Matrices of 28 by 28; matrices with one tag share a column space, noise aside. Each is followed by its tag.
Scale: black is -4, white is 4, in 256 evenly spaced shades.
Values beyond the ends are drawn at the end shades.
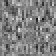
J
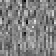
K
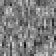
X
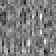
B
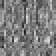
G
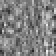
B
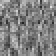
K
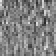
K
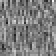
K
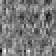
B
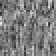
K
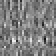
G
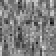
K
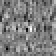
J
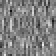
X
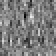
G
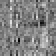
G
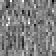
K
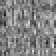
B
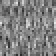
X
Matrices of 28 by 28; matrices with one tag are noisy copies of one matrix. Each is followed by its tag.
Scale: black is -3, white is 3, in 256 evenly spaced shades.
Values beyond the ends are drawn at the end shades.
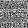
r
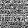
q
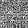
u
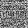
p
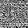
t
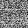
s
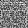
p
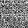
q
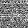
q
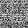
q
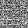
s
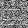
s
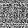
t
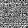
t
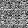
s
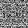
t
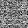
s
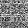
q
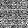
s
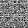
q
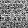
q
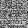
s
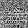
u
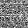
q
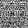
p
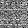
s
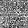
u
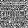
p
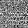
u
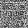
p
